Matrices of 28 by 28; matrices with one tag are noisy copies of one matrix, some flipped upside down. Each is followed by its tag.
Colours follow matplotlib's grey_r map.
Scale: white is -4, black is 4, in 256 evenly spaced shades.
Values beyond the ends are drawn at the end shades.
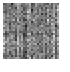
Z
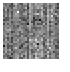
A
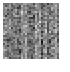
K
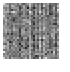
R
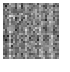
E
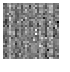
E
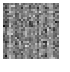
E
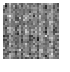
E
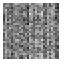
A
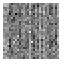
R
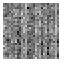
K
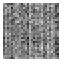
A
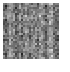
E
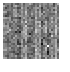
K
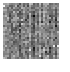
R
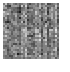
K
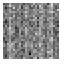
E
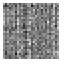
Z
